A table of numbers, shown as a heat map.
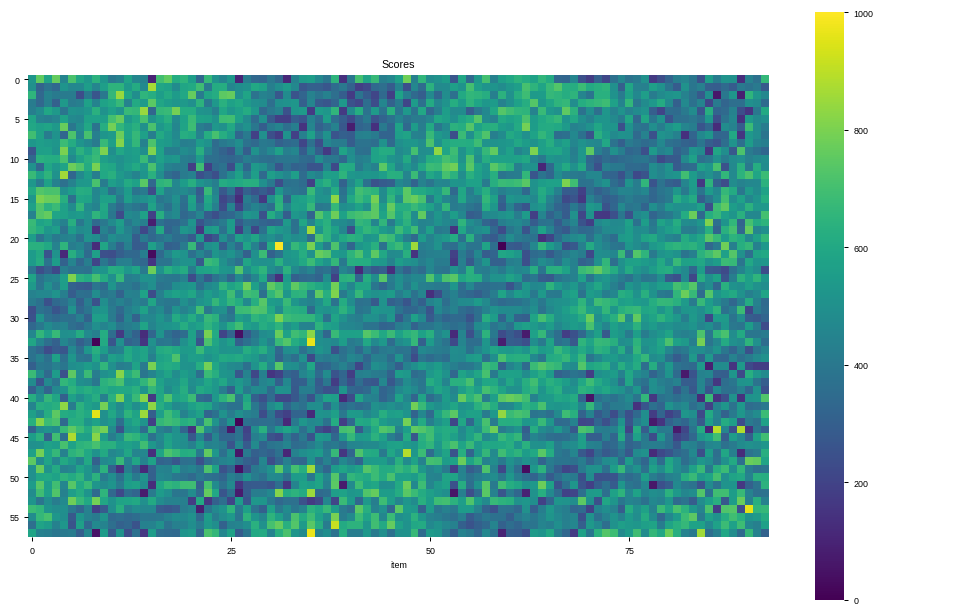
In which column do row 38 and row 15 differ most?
38
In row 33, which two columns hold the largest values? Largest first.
35, 84
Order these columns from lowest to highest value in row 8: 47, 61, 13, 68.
68, 47, 61, 13
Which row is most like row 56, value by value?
55
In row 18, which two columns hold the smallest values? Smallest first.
15, 70
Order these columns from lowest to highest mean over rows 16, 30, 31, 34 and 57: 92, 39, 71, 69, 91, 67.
92, 91, 67, 39, 69, 71
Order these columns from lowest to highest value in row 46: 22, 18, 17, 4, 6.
22, 18, 17, 6, 4
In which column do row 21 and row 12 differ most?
31
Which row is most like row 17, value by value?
50
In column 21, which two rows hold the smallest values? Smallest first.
54, 19
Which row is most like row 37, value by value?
7
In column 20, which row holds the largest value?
2
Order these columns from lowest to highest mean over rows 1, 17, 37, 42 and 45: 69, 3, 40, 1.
69, 40, 1, 3
